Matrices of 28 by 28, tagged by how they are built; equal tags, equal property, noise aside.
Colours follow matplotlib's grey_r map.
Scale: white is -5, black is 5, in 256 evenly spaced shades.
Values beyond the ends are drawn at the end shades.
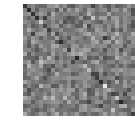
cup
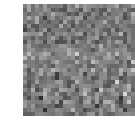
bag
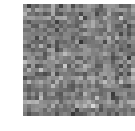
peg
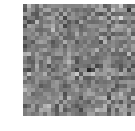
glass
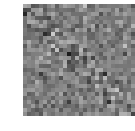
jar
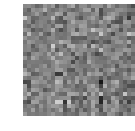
glass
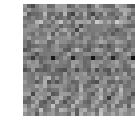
bag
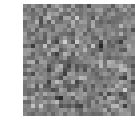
glass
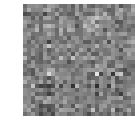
glass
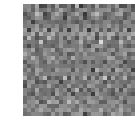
bag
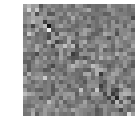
jar
